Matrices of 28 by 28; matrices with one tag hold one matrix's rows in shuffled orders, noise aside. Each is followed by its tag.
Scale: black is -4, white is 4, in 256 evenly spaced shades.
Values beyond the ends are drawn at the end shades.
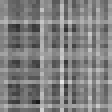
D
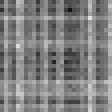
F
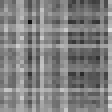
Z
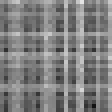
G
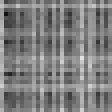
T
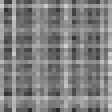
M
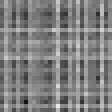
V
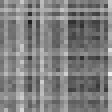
Z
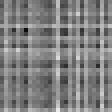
V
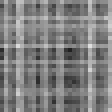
F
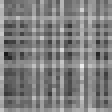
T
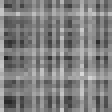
T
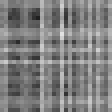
D
